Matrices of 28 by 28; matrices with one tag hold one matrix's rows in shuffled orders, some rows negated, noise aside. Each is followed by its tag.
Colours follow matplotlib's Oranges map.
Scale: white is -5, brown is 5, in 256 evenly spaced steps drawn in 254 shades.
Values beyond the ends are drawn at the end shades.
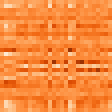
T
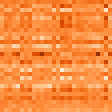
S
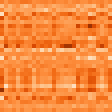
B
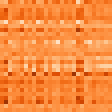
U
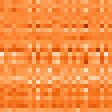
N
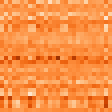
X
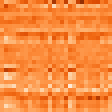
T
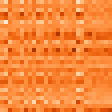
U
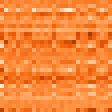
B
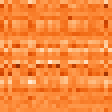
X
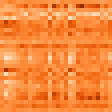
T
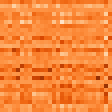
S
